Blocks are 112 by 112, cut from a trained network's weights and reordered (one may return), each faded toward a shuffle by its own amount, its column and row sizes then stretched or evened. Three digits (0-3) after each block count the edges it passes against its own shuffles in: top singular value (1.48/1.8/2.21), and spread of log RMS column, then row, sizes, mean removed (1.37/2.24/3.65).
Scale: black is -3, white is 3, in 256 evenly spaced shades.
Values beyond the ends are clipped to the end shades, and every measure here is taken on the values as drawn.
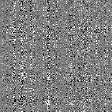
0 3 2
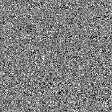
0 1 2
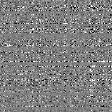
1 2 3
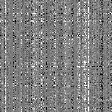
3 3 2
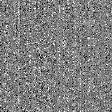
0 2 1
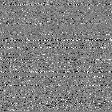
0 0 3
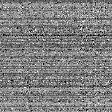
3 1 1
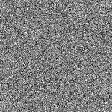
1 0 0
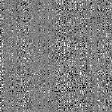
0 3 2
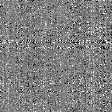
1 2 2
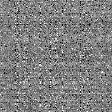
1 2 0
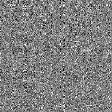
1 2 1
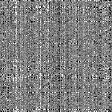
3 2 2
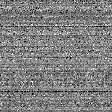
3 0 2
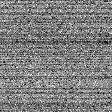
3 0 0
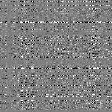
2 2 3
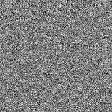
2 0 1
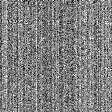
3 1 1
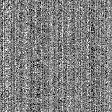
3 2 0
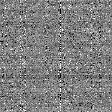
1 2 0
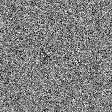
0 0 1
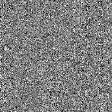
0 2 0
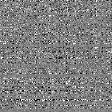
0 2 3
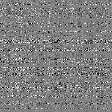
0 1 3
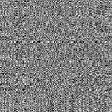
3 2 2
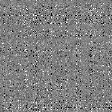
0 2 2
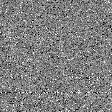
0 0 1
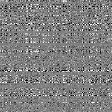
3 2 3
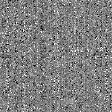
0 2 1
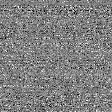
0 0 2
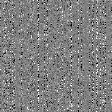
0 3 0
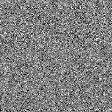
1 1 2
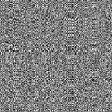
3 2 2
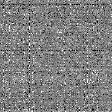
1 2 1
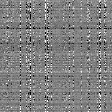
3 3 1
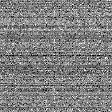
3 1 1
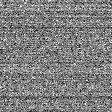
2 0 0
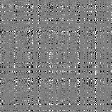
3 3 3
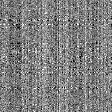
3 1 2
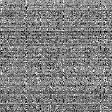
3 2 0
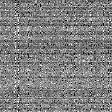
3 2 0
